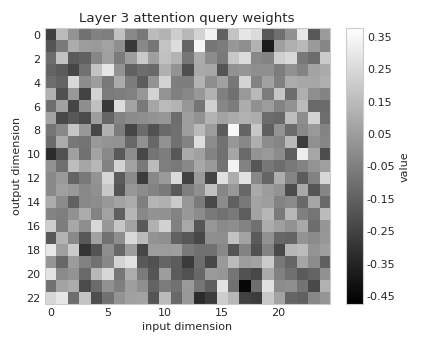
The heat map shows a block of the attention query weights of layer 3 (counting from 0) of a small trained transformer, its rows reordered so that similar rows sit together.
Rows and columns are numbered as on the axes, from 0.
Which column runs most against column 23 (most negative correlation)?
1
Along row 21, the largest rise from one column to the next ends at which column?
15
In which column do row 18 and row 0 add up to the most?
22
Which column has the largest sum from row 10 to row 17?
7
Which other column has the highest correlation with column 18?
13
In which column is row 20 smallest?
18
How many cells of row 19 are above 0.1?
4
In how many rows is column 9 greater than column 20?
11
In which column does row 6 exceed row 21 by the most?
17
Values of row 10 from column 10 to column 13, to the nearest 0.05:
-0.05 -0.2 0.1 0.05
